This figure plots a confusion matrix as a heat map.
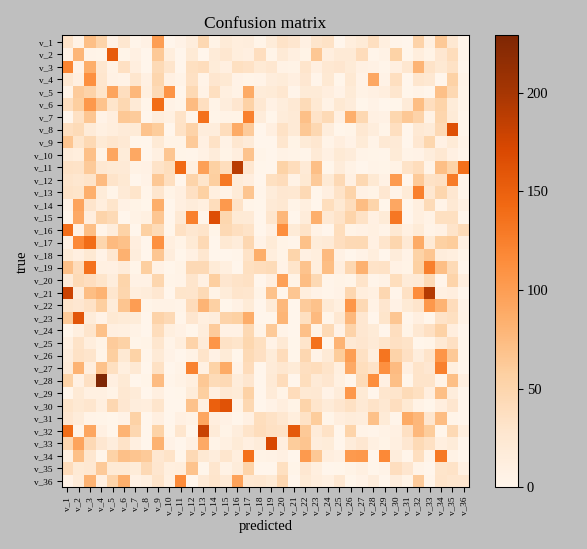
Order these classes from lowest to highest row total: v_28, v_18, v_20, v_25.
v_18, v_20, v_25, v_28
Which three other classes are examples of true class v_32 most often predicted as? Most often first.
v_13, v_21, v_1
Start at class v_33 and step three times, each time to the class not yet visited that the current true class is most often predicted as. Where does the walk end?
v_1
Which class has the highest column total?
v_3
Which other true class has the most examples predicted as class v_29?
v_26
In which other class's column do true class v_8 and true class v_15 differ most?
v_14
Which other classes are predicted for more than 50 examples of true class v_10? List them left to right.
v_3, v_5, v_7, v_17
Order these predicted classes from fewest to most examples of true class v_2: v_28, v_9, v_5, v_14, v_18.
v_28, v_14, v_18, v_9, v_5
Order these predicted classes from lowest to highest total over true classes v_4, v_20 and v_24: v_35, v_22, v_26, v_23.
v_23, v_26, v_35, v_22
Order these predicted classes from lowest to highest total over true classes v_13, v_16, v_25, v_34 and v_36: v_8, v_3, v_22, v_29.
v_8, v_29, v_22, v_3
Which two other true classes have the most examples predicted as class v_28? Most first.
v_4, v_31
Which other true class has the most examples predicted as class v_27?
v_34
